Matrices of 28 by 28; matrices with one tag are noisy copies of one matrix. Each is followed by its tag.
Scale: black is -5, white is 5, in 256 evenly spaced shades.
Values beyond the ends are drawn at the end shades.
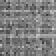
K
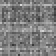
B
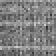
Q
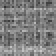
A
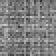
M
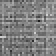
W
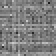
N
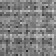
K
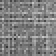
W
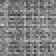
M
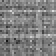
K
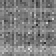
A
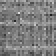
Q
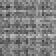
K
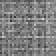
W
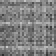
Q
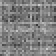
B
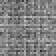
M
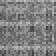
Q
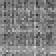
A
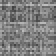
B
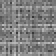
N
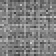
M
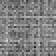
M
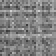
K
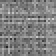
W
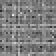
N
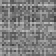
B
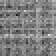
K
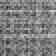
K
